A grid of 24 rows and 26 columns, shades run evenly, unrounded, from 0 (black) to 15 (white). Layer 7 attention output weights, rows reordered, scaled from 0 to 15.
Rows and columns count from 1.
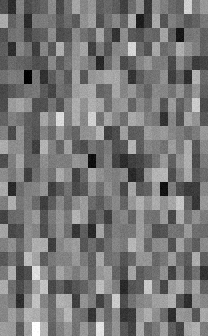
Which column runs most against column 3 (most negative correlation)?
5
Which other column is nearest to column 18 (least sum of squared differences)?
4
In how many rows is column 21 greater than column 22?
13
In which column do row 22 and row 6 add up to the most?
15
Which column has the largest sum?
20
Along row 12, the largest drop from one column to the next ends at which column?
12
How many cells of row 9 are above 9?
8
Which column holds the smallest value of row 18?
7
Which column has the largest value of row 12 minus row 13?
10
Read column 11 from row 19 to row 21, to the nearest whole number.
7 8 6
